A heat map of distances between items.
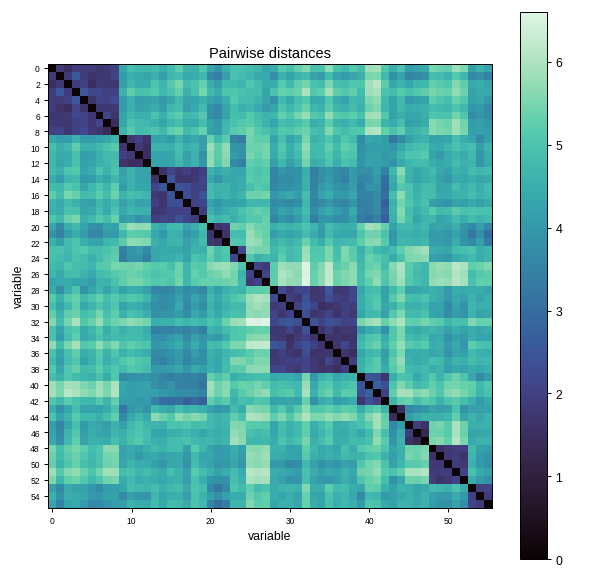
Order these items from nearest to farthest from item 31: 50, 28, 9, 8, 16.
28, 50, 16, 9, 8
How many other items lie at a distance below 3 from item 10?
3
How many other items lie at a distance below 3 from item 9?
3
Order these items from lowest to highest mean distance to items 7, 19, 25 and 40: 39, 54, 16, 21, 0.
39, 16, 0, 54, 21
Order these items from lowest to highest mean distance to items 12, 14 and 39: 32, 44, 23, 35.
23, 35, 44, 32
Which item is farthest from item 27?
32
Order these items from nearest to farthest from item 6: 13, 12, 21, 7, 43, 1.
1, 7, 21, 43, 12, 13
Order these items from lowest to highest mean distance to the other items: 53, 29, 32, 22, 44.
29, 53, 22, 32, 44
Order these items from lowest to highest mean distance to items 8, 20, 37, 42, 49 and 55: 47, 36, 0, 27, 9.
36, 0, 9, 47, 27
